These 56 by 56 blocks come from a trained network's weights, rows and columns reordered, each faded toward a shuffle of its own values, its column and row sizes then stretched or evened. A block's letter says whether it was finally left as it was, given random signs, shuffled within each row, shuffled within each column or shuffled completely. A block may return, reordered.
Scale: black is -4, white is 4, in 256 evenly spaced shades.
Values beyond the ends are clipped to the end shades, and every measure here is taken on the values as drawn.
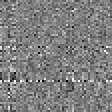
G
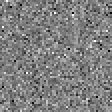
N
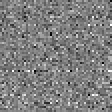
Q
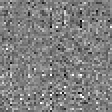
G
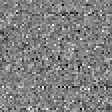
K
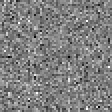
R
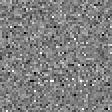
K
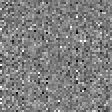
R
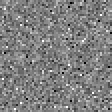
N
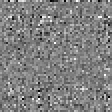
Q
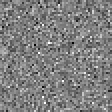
N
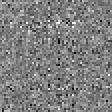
Q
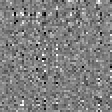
G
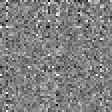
Q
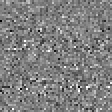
K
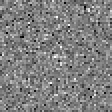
N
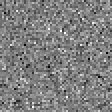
N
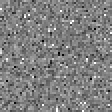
N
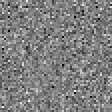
R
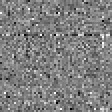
G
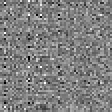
G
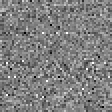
K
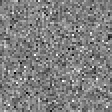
N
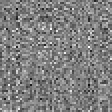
G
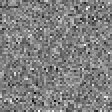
K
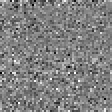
Q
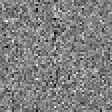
R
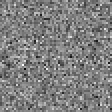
K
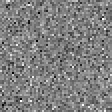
N
